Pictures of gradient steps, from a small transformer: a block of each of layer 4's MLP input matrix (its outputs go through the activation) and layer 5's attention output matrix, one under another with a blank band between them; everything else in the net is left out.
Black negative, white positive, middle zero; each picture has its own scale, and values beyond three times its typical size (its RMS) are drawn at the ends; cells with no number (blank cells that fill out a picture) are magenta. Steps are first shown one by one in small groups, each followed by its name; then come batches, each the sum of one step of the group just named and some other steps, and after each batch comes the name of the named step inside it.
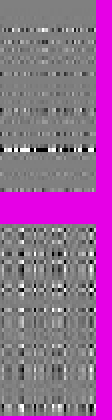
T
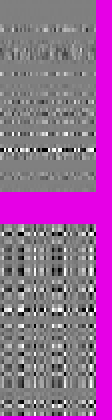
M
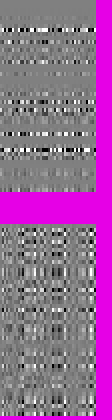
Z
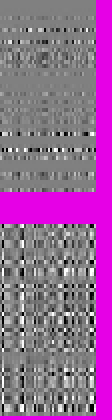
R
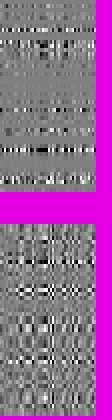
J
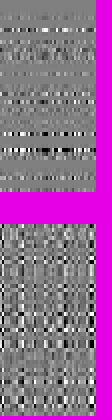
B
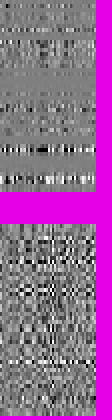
J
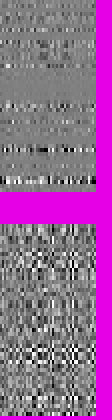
J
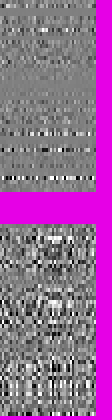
Z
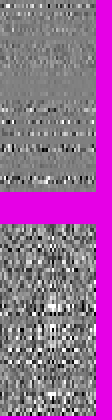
M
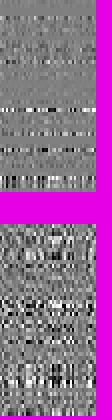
M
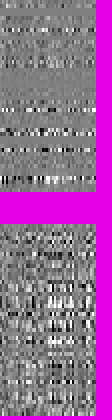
Z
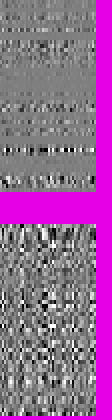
J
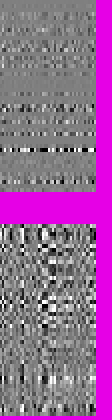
T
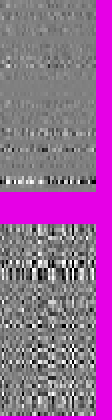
M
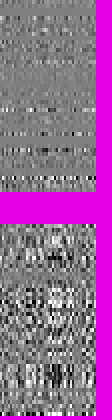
B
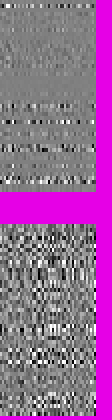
M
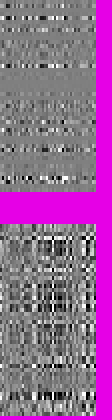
Z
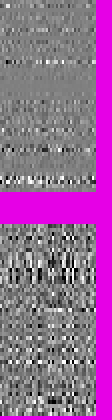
Z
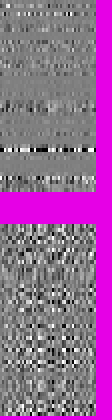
T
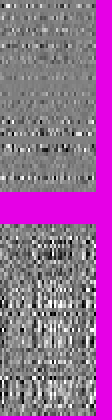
B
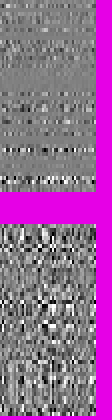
B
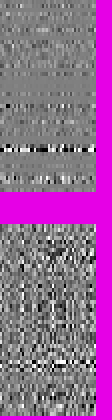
T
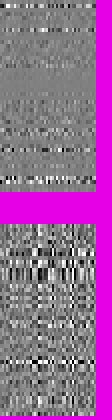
Z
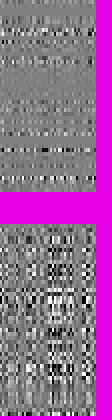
Z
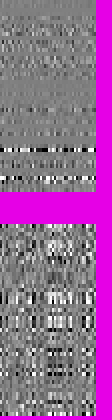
T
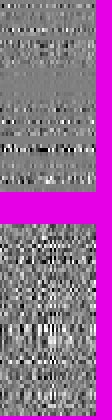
J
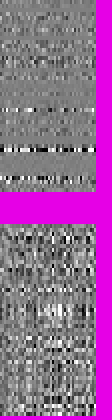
T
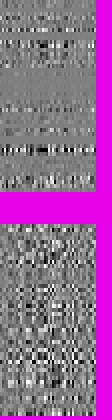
J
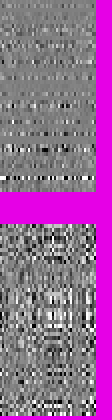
B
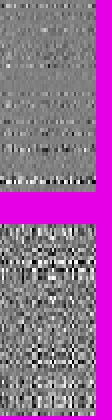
B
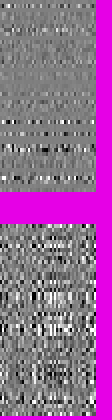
B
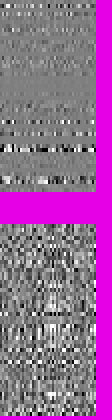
T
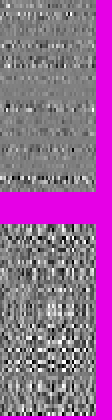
R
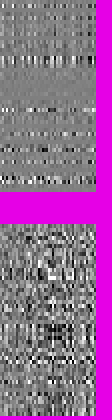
M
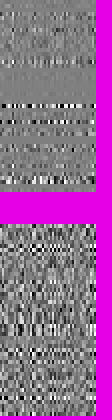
R
